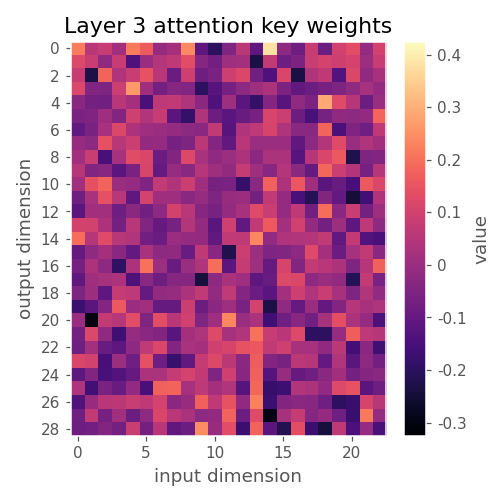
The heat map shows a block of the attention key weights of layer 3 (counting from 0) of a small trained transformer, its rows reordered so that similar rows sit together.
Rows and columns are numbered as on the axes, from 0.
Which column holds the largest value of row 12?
18
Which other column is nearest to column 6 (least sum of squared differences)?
7
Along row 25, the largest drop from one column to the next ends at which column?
14
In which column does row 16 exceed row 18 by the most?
5
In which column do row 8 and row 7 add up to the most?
19
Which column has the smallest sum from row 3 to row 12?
17
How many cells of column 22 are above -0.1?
25
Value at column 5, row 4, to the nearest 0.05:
-0.15
